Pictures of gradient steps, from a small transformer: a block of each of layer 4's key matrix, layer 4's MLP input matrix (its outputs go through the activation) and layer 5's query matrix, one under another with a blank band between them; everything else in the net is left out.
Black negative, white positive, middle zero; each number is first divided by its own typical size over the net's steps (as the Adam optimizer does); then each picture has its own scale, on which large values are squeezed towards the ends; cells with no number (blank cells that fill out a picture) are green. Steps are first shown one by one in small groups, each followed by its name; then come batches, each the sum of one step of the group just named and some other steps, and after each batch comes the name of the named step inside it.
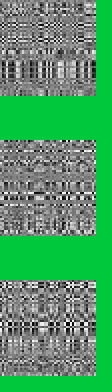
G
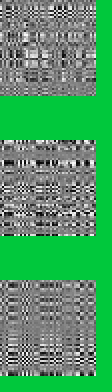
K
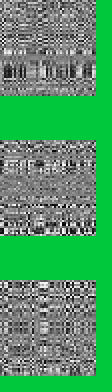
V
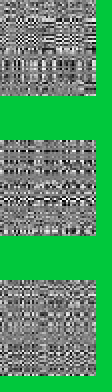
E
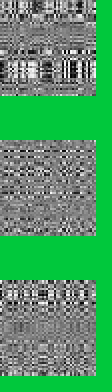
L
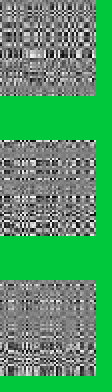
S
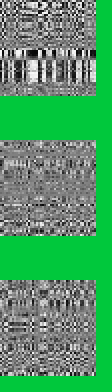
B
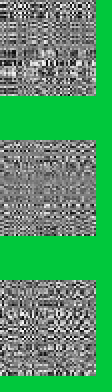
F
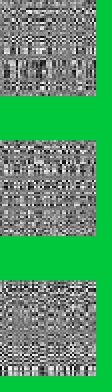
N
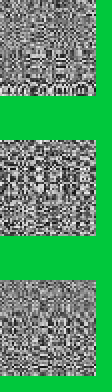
G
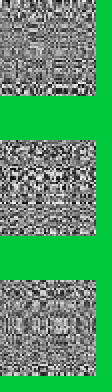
N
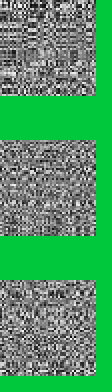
F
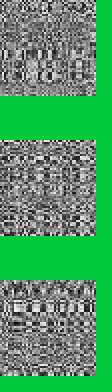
B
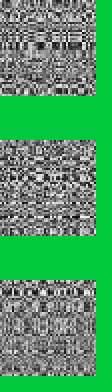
G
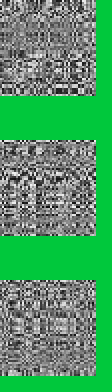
L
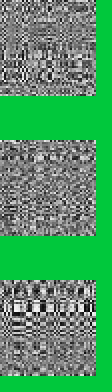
E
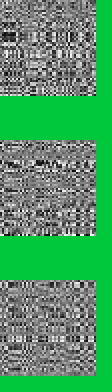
V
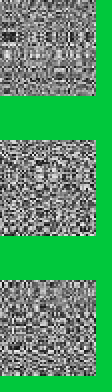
V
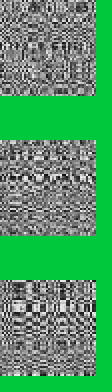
L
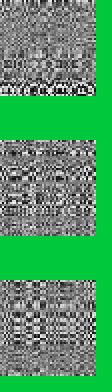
E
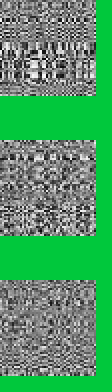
B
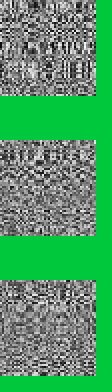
L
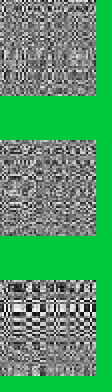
N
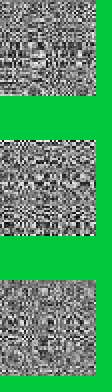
F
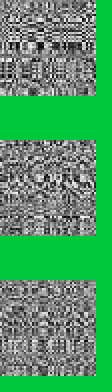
G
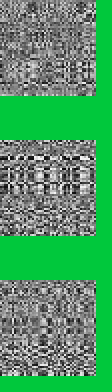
L
